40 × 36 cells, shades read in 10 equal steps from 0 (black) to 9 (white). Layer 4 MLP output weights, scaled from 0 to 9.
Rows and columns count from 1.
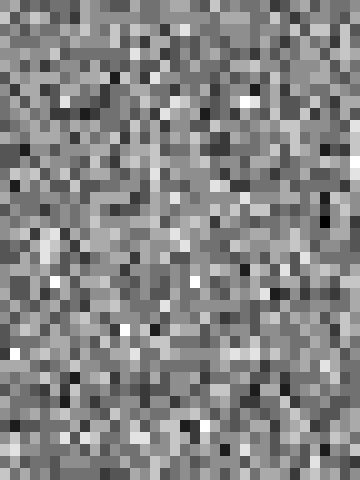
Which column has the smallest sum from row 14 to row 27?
33
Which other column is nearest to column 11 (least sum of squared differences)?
6
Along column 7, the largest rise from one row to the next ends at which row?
35
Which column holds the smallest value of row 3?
17
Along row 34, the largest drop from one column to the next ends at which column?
30
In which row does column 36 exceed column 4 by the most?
14
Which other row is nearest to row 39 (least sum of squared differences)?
29
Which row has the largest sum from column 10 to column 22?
20
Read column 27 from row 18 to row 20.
7 4 6
